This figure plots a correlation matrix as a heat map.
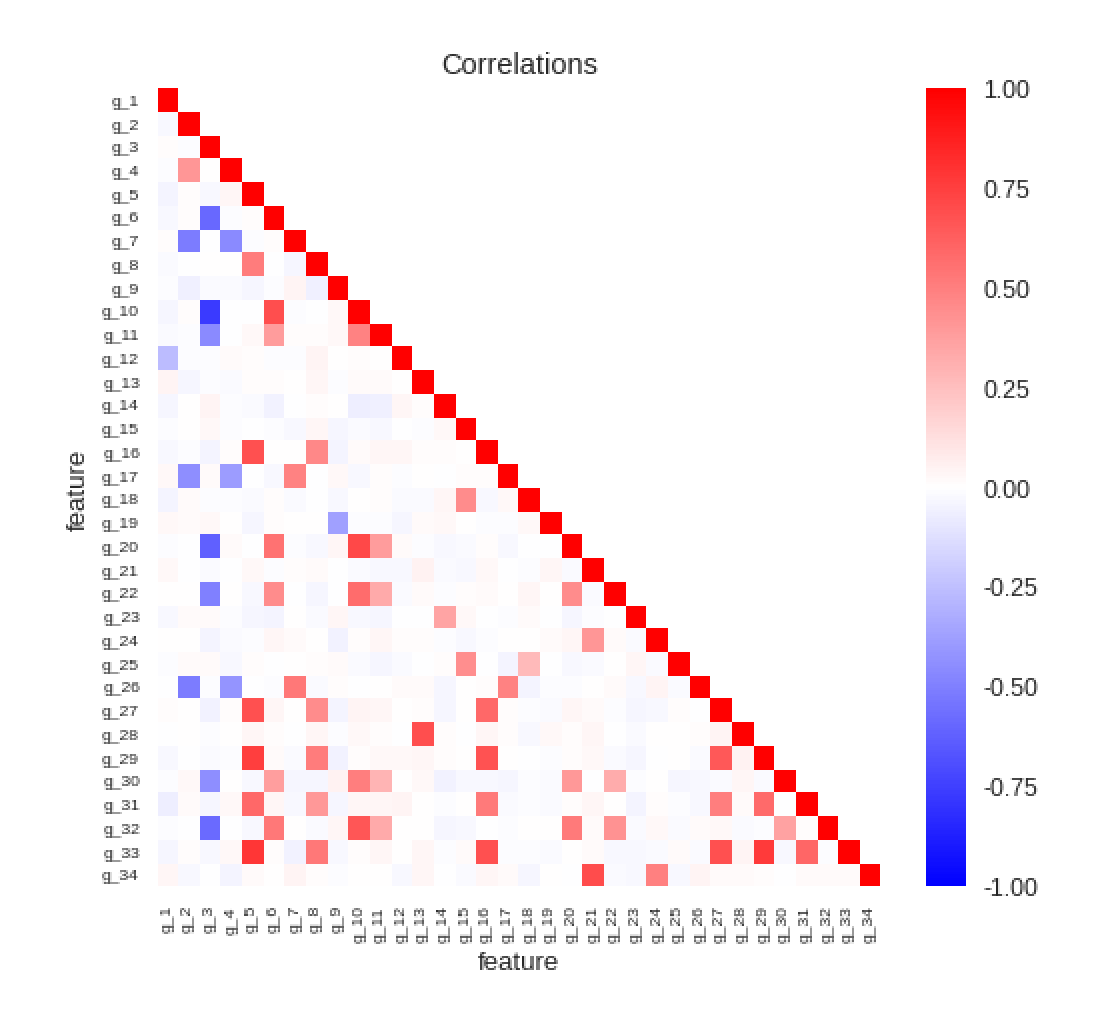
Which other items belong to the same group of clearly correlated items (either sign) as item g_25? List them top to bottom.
g_15, g_18
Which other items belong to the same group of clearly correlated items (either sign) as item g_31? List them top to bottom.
g_5, g_8, g_16, g_27, g_29, g_33
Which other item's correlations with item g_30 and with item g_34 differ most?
g_21
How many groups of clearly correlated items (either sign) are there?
9
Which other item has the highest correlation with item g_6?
g_10
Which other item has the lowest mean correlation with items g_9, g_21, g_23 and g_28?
g_19
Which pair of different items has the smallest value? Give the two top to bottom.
g_3, g_10
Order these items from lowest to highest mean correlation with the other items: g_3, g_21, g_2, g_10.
g_3, g_2, g_21, g_10
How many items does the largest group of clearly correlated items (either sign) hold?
8
